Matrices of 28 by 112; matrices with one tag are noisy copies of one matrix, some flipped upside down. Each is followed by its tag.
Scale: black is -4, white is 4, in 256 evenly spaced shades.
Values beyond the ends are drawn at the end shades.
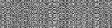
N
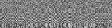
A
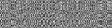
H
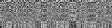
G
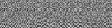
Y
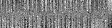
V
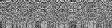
G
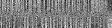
V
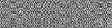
H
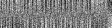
V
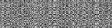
N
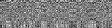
G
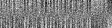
V
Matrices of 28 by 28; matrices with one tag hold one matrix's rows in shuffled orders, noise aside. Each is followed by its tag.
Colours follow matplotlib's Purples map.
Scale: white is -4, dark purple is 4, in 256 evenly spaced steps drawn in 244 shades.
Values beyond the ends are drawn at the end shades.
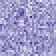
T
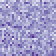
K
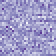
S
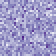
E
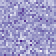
T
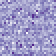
K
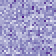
E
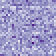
K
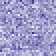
K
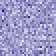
S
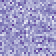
S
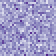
T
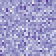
S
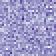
E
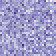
E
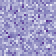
E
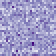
K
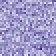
S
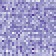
K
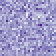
S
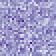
T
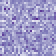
K
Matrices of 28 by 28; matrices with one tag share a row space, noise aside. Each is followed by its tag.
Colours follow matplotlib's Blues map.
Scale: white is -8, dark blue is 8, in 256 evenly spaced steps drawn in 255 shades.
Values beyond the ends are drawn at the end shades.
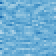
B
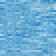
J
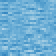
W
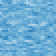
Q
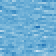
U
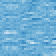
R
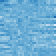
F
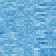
U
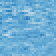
Q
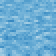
B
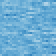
R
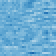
R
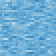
Q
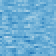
Q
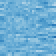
J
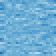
J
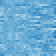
J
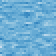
B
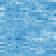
J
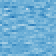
Q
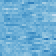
R
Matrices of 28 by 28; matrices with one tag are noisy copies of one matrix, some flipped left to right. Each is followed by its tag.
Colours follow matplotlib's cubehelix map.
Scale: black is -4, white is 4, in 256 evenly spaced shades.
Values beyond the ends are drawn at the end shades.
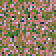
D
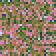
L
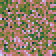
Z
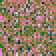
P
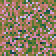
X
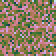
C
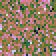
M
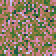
Z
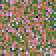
Z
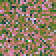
M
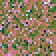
M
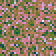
D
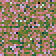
P
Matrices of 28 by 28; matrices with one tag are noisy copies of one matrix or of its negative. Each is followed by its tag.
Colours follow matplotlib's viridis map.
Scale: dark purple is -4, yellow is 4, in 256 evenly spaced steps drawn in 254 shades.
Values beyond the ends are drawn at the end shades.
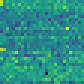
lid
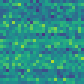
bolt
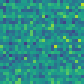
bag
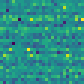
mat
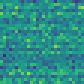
bag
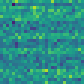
bolt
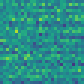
mat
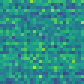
bag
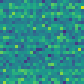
bag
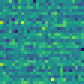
mat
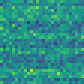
bolt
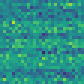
bolt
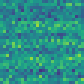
bolt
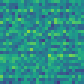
bag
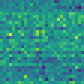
lid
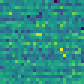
mat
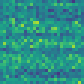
bolt
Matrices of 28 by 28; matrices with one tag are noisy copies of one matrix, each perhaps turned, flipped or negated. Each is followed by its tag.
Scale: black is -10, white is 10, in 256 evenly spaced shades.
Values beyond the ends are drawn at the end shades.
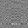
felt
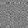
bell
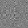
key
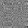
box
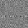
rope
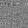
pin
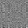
box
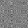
rope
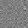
bell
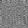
box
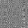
pin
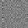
bell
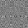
rope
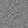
key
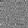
box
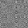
rope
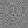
key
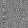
pin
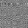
pin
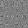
rope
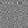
bell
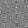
rope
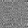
box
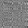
box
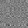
bell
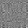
box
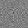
key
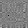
box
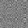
bell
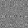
rope
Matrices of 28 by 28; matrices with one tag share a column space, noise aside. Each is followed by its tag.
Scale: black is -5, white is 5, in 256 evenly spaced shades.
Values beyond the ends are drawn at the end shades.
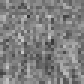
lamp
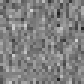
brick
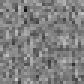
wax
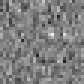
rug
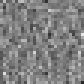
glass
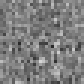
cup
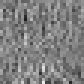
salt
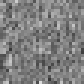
brick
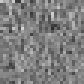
brick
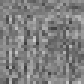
lamp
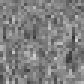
lamp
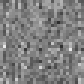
cup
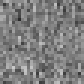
salt
